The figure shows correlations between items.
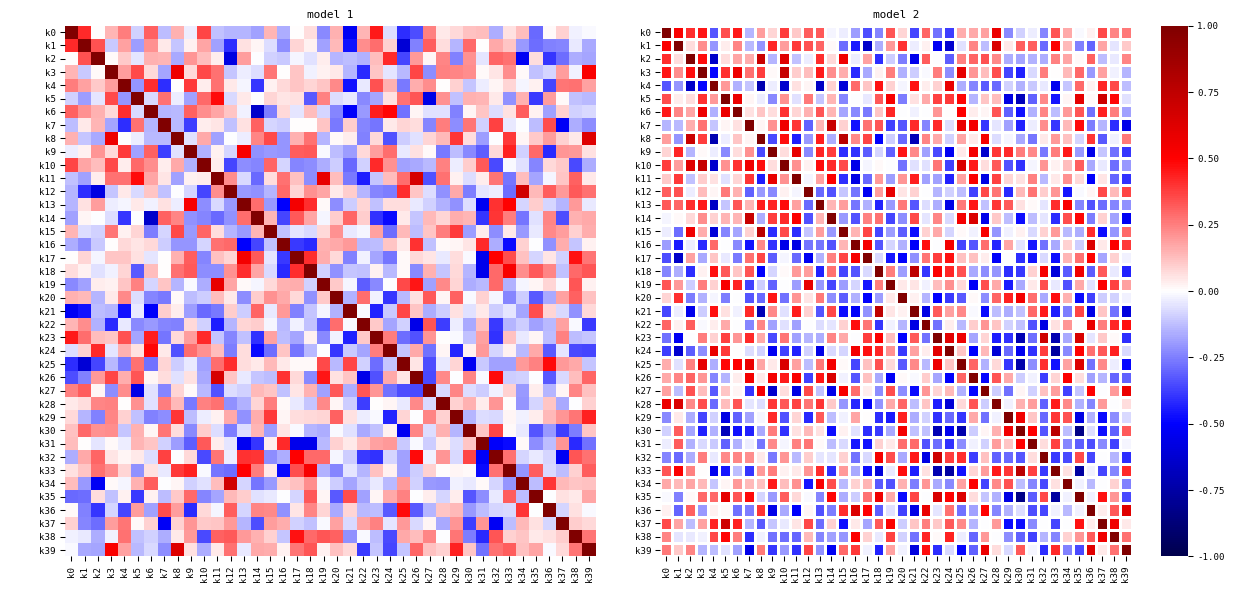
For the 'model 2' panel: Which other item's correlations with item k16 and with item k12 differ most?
k17
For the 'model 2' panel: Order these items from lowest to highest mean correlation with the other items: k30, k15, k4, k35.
k30, k4, k15, k35
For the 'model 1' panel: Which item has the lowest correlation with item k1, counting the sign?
k25
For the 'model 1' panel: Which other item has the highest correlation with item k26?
k11
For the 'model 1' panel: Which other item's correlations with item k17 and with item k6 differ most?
k14
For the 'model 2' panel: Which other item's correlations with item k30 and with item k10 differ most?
k25
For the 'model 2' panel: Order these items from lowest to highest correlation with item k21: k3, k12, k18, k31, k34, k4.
k34, k3, k12, k31, k4, k18
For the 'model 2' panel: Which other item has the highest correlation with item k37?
k5
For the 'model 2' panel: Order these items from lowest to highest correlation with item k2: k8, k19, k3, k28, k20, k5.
k20, k19, k5, k28, k3, k8
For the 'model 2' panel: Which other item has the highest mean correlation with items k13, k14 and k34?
k26
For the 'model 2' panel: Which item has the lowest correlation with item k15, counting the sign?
k4
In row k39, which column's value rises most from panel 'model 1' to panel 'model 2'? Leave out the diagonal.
k22
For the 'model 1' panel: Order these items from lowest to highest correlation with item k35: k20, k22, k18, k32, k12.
k20, k22, k32, k12, k18
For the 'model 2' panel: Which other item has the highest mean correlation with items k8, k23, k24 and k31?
k32
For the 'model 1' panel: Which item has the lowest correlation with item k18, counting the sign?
k31
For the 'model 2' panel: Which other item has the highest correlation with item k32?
k23
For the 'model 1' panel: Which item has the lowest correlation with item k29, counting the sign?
k24
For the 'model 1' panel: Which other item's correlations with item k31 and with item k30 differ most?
k32
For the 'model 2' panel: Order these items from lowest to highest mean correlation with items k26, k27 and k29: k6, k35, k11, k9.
k35, k6, k11, k9
